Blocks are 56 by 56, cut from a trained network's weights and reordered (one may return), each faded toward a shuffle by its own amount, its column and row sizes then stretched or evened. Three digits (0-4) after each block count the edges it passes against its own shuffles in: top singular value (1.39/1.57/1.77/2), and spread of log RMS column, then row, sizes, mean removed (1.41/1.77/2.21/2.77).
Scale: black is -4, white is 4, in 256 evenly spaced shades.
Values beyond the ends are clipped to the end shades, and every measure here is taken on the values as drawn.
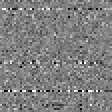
4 1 3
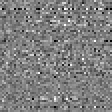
2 1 4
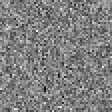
0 0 0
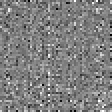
0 4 2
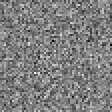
1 1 0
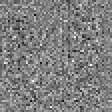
0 2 1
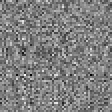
4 2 1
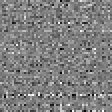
0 2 4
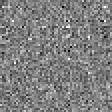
2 0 2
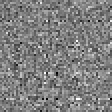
2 1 2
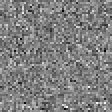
0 1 2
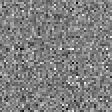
2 1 2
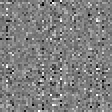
3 3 2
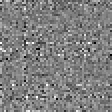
0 2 3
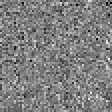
0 2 1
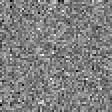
0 1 0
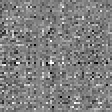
2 3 4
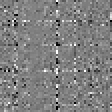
3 4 2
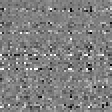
1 2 4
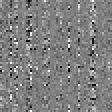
1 4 1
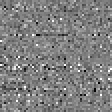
2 1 3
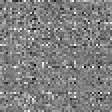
2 2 4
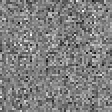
1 2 1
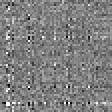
4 3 2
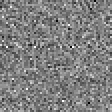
0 0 1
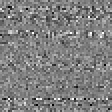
0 0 4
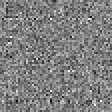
3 1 1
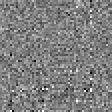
2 1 2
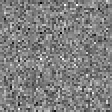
0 2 0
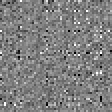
4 2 2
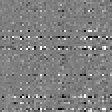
4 2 4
